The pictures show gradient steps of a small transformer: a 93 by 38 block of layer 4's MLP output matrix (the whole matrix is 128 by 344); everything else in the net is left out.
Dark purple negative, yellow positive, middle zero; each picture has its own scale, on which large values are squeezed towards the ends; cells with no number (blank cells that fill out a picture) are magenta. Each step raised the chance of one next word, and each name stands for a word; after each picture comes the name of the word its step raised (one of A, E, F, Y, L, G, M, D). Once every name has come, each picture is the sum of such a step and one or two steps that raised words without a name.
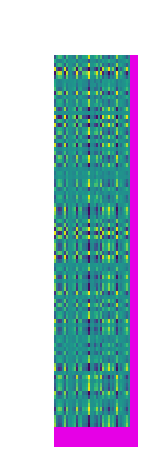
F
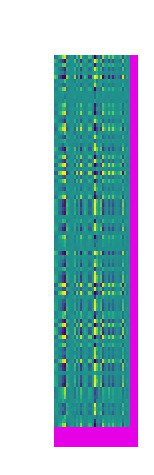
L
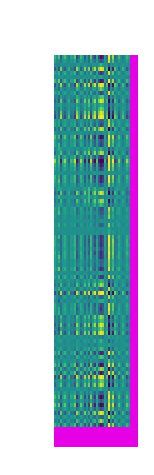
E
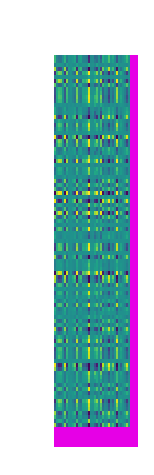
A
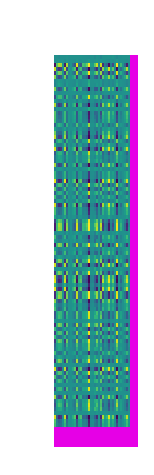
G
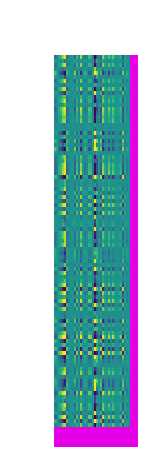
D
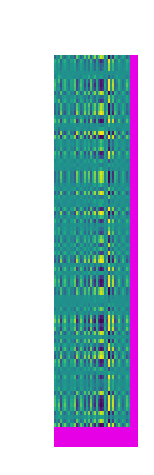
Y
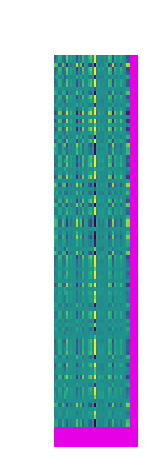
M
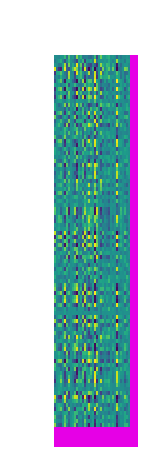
F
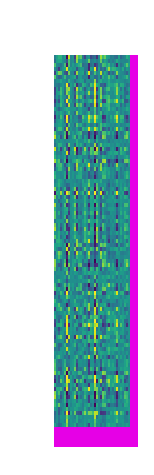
E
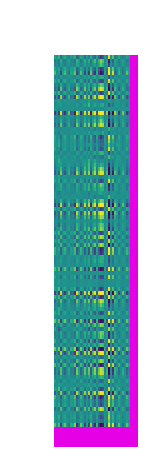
D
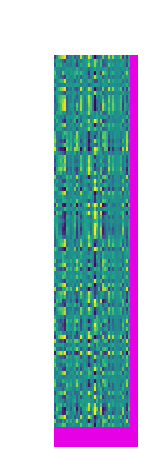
D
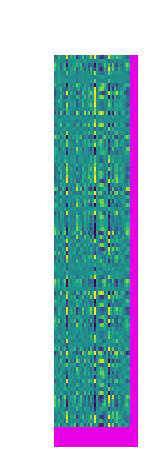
Y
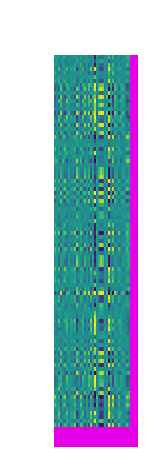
E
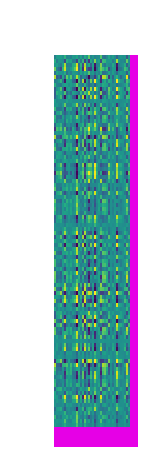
L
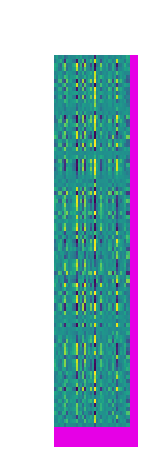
A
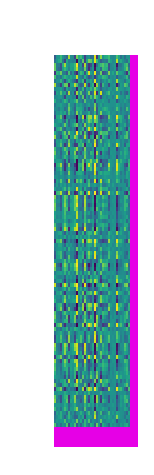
Y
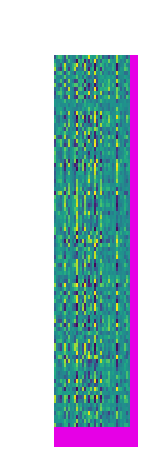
Y
